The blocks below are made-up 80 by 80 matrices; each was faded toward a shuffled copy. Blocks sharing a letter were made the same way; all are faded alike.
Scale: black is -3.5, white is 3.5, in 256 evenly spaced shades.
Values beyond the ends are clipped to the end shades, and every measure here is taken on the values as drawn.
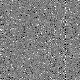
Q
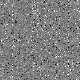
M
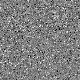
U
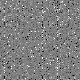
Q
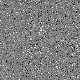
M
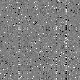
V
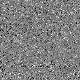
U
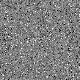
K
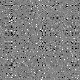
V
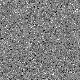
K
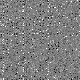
Q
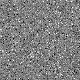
K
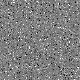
M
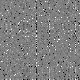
V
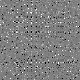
V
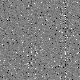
M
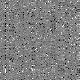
Q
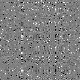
V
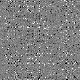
V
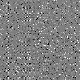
V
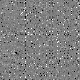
V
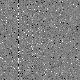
M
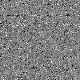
U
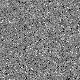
K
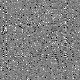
Q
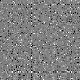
V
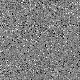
U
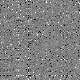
V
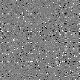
V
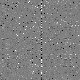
V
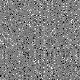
Q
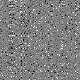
Q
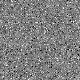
U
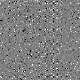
V
